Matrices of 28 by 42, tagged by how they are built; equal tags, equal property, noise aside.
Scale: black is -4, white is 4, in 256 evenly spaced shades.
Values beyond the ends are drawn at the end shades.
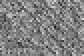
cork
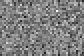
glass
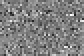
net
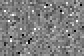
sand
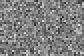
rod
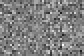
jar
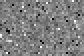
sand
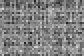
glass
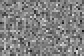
rod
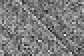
cork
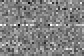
net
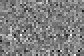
net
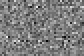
net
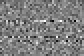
net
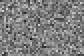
rod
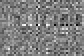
jar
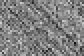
cork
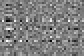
jar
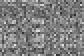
glass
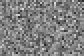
rod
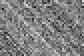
cork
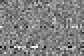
net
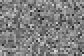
rod
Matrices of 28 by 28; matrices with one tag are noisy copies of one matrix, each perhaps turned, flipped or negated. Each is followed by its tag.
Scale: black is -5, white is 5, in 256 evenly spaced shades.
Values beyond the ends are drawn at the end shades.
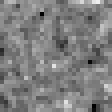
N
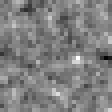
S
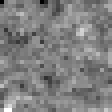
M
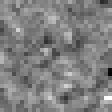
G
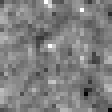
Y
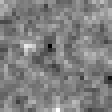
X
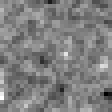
N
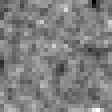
N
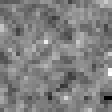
G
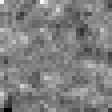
M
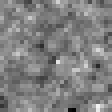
G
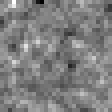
G
